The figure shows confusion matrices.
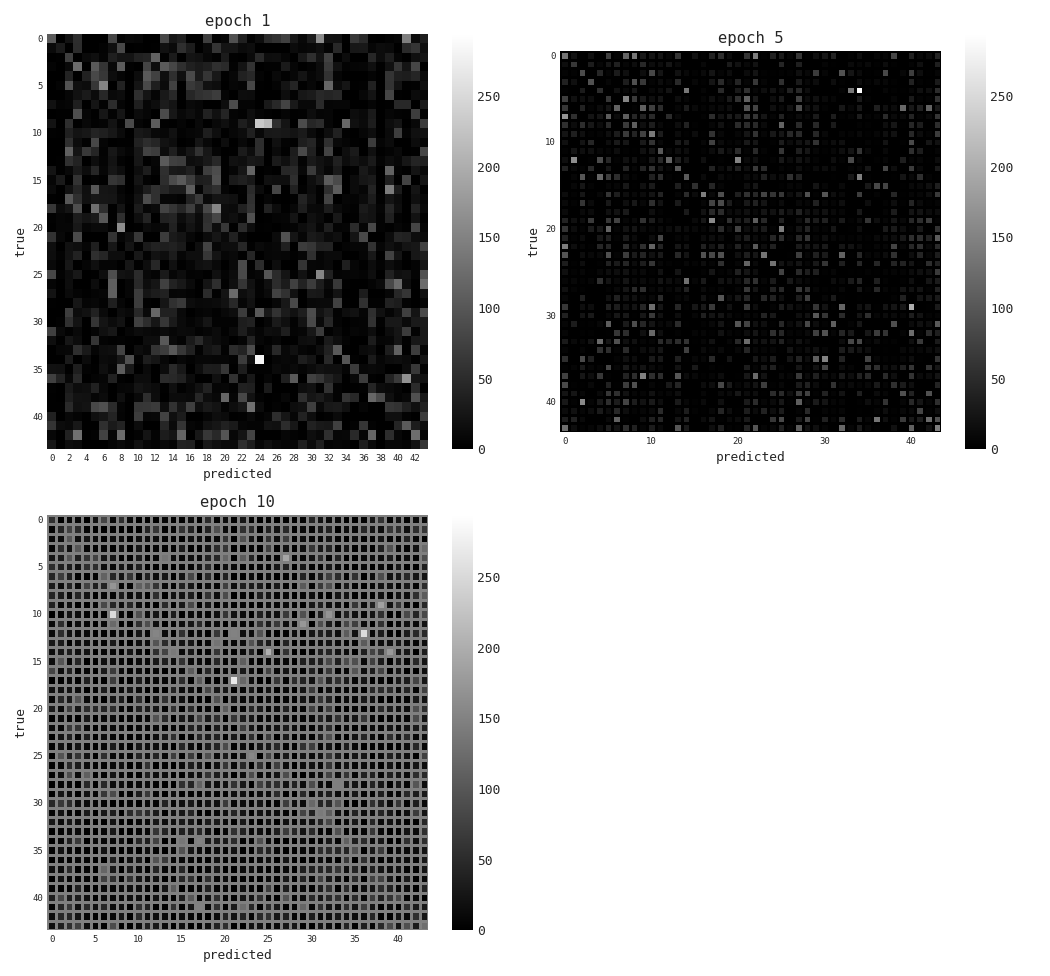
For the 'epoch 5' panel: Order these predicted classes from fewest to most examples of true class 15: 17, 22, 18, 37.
18, 22, 17, 37
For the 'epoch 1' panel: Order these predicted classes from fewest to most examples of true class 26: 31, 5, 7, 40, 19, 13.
5, 31, 19, 13, 7, 40
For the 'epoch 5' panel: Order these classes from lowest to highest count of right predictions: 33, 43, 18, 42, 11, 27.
18, 27, 33, 11, 42, 43
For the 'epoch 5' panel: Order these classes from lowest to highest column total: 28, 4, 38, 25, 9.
38, 4, 28, 9, 25
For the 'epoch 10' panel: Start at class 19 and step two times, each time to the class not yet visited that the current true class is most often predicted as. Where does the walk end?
43
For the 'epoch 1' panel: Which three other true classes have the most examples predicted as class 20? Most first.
38, 42, 35
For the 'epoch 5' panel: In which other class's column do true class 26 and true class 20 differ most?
25
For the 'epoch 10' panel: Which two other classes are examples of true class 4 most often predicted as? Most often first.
27, 13
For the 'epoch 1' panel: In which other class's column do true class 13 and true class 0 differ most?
31
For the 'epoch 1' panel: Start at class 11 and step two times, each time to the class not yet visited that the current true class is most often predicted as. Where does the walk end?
6
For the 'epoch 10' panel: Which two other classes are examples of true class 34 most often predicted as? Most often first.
17, 15
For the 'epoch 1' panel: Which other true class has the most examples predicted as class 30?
29
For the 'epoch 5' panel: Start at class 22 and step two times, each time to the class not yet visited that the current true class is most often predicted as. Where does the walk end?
8
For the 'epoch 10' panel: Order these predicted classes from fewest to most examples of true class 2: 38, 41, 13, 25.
13, 38, 41, 25
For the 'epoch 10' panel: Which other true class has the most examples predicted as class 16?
40
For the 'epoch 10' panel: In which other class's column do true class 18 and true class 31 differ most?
32
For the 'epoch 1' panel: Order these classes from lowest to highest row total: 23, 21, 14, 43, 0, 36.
43, 23, 21, 14, 36, 0
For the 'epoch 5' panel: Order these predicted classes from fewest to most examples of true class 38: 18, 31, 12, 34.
34, 12, 31, 18
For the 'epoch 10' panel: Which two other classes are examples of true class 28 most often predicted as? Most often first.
33, 17
